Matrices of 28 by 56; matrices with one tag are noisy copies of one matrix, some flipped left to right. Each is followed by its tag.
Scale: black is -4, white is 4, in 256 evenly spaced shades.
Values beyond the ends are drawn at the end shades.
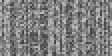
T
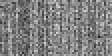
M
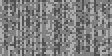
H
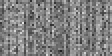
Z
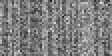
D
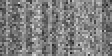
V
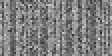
T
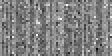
T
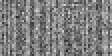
T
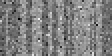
V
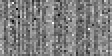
H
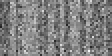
V
